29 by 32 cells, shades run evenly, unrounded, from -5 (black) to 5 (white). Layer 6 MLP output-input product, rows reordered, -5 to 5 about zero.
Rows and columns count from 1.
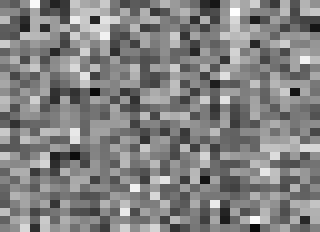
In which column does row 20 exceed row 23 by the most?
21
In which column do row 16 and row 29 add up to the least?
26
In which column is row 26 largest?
22
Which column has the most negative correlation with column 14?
29
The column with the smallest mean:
6
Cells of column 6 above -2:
21
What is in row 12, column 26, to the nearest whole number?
0
